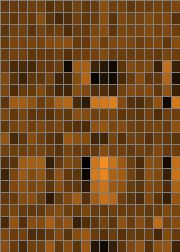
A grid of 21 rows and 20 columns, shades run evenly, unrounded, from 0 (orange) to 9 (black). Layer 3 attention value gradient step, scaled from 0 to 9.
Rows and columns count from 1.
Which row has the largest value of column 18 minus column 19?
6
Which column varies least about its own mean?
15
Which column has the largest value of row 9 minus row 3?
19
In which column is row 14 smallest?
12
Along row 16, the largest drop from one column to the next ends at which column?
11
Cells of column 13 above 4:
16
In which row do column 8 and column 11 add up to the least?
9
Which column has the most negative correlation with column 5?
10
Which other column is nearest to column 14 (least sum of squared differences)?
5
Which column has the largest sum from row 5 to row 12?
8
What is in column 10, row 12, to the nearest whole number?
4
